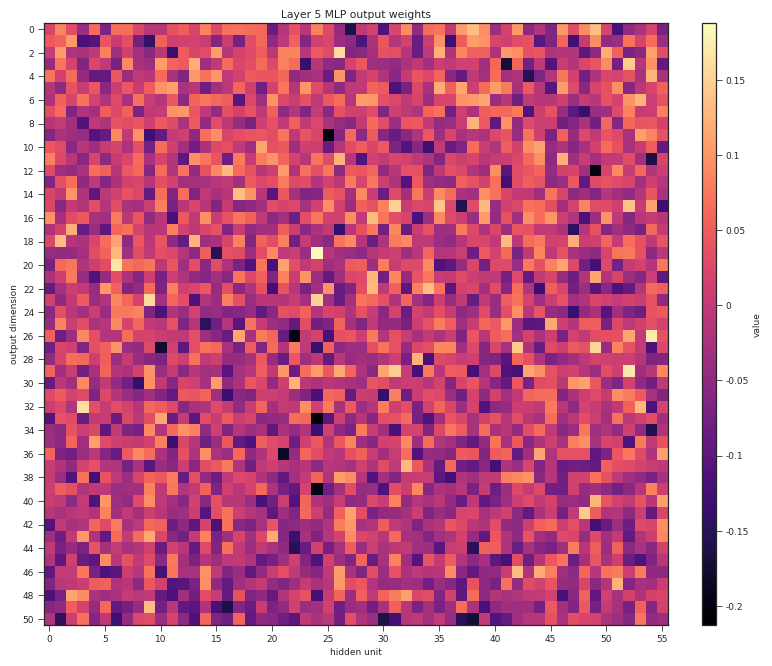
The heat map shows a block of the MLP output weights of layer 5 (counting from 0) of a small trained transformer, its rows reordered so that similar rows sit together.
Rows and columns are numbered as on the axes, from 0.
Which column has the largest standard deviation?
24
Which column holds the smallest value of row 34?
54
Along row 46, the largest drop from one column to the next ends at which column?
10
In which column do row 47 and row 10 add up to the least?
34
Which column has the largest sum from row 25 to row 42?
9
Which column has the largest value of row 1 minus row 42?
49
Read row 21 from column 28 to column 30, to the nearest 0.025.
0.025 0.125 -0.075
